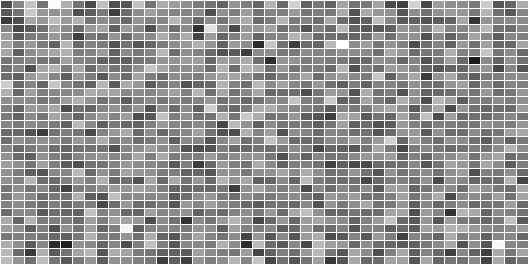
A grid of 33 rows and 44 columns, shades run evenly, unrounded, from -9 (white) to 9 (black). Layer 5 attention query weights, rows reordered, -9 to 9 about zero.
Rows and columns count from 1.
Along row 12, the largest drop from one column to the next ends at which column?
31
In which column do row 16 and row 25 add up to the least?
7
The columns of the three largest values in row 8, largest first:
40, 23, 36
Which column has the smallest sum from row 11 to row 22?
22
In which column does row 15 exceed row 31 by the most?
42
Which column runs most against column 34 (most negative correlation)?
32
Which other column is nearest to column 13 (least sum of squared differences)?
2
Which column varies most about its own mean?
5
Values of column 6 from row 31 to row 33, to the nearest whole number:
7 1 3
